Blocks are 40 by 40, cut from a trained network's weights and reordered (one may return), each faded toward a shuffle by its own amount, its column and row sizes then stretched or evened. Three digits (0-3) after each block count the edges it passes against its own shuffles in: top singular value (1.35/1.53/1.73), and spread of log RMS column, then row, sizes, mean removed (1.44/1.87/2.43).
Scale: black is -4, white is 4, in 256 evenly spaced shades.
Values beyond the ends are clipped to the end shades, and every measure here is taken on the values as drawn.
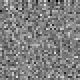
2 0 0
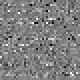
1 0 2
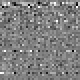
3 0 3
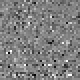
0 0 2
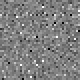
0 0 0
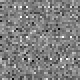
2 0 1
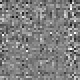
2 3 1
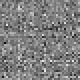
1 2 1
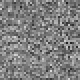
2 1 0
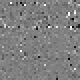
1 1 1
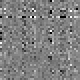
3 2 1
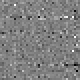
0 1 2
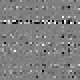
2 1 3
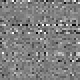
3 1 3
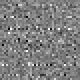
2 0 2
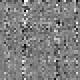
0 3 1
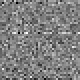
2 0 2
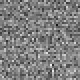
2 0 0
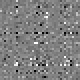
2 2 2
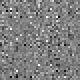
0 2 1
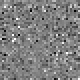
0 1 2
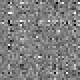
3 2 2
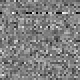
2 0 2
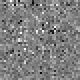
1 1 1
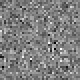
0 1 1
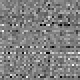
3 1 3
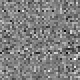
0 0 2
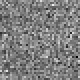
1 1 0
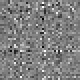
0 3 2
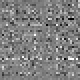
3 2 3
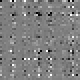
3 3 2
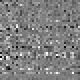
1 2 3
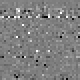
2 0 2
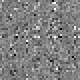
2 2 0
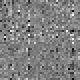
2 2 2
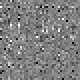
1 2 1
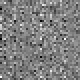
1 3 0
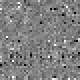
0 1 1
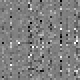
1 3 0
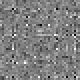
3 2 2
